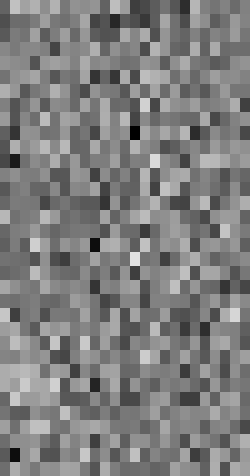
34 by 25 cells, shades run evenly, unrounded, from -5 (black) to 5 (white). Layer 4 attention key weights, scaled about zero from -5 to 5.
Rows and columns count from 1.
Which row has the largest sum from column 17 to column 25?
12
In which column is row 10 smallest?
14
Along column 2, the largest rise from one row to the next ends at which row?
34
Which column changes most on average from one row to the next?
10
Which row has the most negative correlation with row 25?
9
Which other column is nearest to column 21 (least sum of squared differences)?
25
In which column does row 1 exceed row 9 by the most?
2
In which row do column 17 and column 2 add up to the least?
33
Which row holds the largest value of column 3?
28
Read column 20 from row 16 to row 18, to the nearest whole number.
-1 -1 -2
